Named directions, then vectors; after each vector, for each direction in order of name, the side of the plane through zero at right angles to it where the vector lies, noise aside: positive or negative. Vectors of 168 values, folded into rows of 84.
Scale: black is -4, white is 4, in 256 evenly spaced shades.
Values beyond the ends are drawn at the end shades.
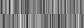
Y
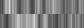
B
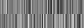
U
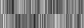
negative, positive, negative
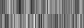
positive, negative, negative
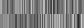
negative, positive, negative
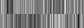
negative, positive, negative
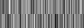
positive, negative, negative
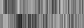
negative, negative, negative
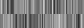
negative, positive, negative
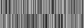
negative, negative, positive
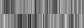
negative, negative, negative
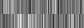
positive, positive, positive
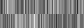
positive, negative, positive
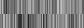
negative, negative, negative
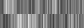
positive, positive, positive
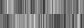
positive, negative, positive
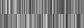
positive, positive, negative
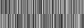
negative, negative, positive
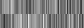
positive, positive, positive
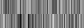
negative, negative, negative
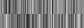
negative, negative, positive
